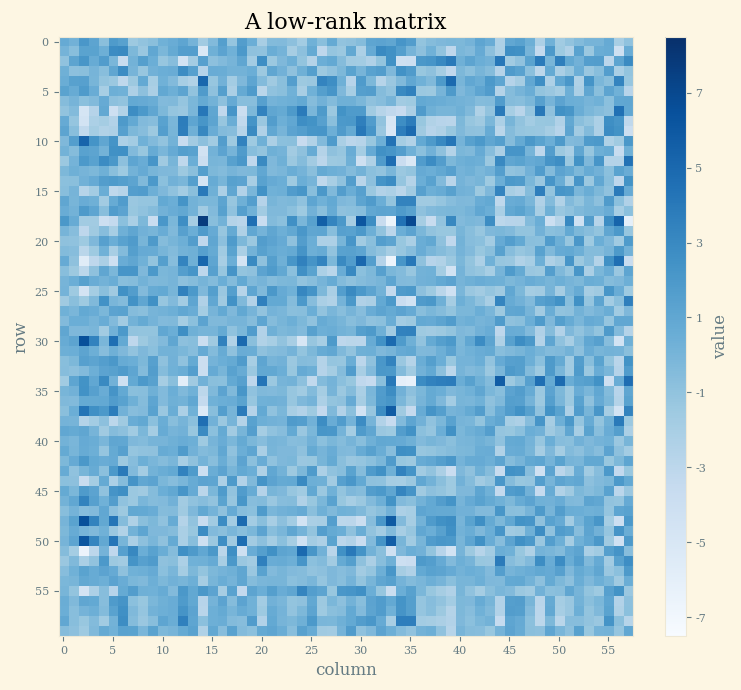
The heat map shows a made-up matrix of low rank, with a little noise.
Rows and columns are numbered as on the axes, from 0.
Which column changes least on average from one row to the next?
40
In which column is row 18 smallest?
33
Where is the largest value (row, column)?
18, 14
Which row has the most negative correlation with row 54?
38
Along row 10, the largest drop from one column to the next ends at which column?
34
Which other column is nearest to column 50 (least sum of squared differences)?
44
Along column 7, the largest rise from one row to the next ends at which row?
51
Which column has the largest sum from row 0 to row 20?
35
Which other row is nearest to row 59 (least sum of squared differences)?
20
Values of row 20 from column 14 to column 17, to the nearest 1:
-3 1 -1 2
